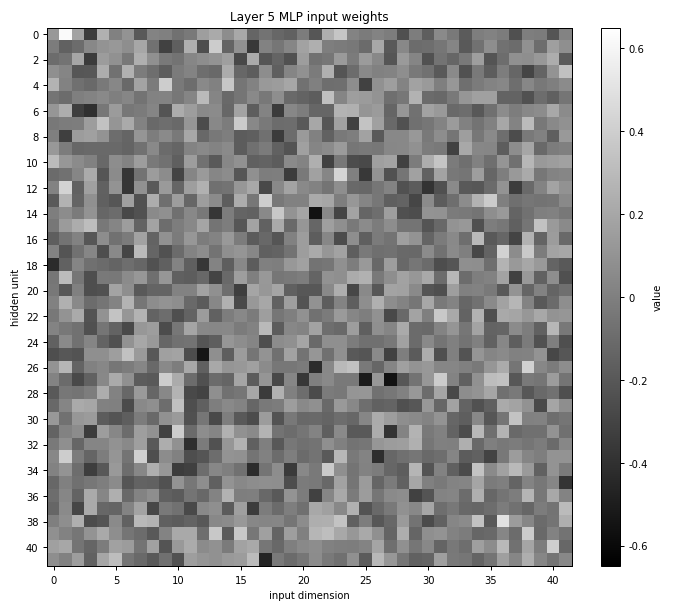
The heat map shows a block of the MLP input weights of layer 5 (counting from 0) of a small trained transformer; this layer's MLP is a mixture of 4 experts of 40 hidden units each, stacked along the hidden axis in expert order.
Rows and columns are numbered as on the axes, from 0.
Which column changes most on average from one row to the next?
34
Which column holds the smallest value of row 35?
41
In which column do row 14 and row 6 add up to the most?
24
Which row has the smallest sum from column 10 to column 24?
30
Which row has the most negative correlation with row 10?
5
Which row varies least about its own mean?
9
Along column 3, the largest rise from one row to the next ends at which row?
7
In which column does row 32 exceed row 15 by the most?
15
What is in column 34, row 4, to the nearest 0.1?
0
